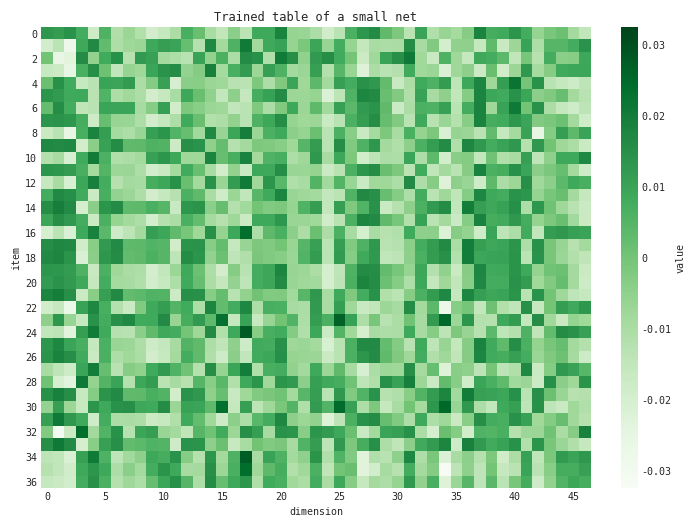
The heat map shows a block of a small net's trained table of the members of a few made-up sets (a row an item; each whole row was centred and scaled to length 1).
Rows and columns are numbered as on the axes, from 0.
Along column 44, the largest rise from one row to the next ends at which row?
24
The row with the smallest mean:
35
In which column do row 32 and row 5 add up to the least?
33
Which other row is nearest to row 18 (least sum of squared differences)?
14
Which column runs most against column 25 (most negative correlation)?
20
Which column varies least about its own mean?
5
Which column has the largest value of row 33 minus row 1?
2
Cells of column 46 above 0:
15
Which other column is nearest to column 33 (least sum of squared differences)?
36
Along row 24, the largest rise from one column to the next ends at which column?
3
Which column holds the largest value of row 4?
40
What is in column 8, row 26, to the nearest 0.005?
-0.01
